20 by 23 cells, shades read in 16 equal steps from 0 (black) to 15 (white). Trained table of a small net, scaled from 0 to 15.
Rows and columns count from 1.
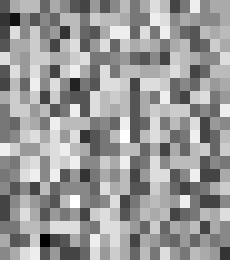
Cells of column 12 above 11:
7
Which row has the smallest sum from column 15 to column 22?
15
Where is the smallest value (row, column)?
19, 5
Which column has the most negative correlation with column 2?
16
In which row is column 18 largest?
6
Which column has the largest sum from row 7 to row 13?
13
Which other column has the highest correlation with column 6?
20
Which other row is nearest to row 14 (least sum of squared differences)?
11
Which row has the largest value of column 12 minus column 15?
18
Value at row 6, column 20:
4
